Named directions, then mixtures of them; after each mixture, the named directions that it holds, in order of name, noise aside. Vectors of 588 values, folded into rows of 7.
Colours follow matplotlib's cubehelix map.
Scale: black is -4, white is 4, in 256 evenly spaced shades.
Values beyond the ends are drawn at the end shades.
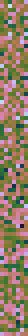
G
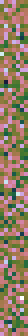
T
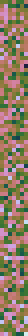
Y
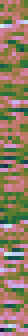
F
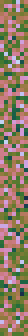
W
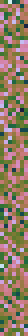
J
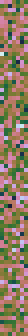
G, T, W.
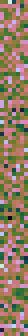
F, J, W.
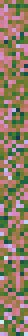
T, Y.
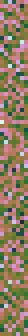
J, W.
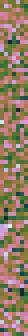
F, W, Y.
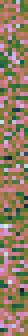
F, W.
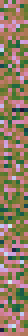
F, J, W.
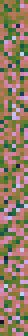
T, W, Y.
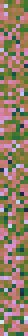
W, Y.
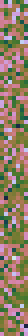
G, J, Y.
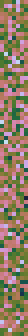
W.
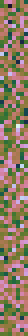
G, W.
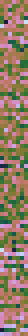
F, G.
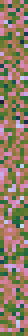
G.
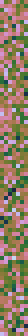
G, T, Y.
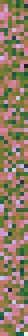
Y.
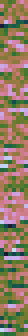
F.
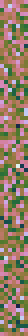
G, T, W.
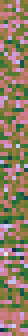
F, G, W.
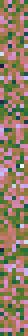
G.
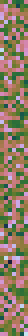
J, Y.
